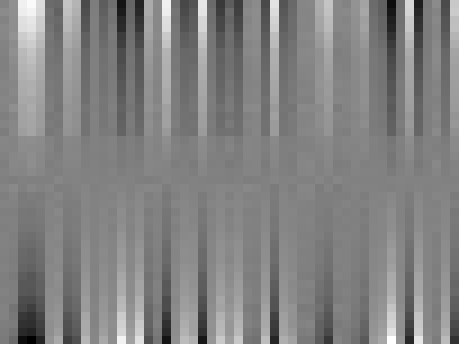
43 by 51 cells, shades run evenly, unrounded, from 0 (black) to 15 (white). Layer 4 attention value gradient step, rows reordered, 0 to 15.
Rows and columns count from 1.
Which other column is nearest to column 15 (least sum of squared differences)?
33
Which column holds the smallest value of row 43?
4
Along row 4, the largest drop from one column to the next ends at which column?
47
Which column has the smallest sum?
44
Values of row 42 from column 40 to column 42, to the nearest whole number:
7 6 9
